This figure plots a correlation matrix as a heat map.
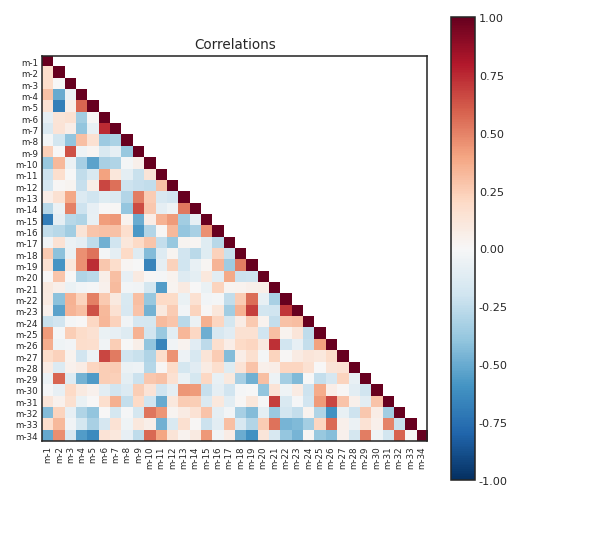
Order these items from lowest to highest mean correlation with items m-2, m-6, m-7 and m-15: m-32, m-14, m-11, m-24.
m-14, m-32, m-24, m-11
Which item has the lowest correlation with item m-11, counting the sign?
m-26
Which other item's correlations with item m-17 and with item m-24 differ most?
m-6
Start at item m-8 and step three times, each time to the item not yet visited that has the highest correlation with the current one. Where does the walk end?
m-19
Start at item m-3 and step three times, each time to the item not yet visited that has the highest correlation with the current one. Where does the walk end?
m-13
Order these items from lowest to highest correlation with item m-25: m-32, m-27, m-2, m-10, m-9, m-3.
m-32, m-10, m-2, m-27, m-3, m-9
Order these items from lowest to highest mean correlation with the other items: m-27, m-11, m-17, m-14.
m-17, m-11, m-14, m-27
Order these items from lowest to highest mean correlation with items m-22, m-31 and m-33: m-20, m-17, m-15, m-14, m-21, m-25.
m-15, m-17, m-20, m-14, m-25, m-21
